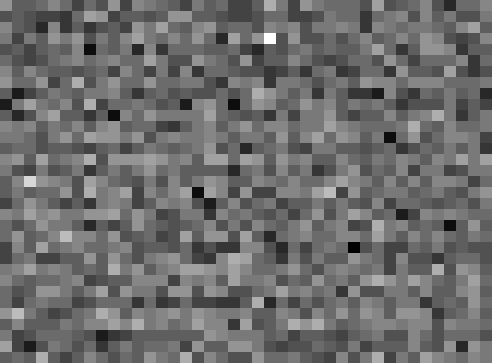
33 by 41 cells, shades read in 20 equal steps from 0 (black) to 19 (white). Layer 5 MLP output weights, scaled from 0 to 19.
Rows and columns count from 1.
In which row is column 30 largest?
20
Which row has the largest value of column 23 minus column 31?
4
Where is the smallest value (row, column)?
23, 30
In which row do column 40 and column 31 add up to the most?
26
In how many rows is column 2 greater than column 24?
13
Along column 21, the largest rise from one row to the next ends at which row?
15
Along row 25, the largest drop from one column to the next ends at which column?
38
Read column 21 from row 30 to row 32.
12 9 11
